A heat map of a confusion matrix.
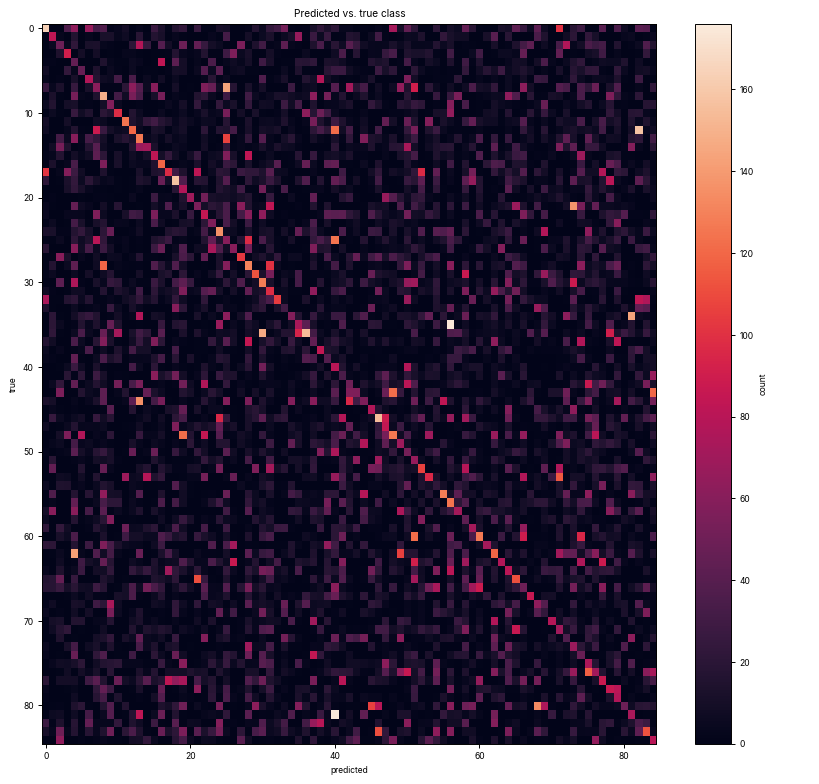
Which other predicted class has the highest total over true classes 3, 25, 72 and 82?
40
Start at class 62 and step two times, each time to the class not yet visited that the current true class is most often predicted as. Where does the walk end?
16
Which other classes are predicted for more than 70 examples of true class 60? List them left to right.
51, 66, 74
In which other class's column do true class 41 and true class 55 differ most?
44
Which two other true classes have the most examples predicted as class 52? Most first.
17, 58
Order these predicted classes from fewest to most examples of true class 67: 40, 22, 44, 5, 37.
5, 37, 44, 22, 40
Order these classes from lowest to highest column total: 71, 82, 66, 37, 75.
82, 71, 66, 75, 37
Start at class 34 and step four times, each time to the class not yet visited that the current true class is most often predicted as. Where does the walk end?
38
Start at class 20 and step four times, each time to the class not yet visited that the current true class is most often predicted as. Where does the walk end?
79
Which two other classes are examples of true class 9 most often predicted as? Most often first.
56, 69
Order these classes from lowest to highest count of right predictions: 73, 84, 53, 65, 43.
43, 73, 84, 53, 65
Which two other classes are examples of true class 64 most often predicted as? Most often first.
56, 17
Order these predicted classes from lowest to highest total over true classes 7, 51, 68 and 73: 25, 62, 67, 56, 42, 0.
67, 0, 56, 42, 62, 25
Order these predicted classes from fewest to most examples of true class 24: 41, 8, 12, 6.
12, 6, 8, 41
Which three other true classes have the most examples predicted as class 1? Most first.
57, 52, 55
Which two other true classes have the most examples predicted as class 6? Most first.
0, 82
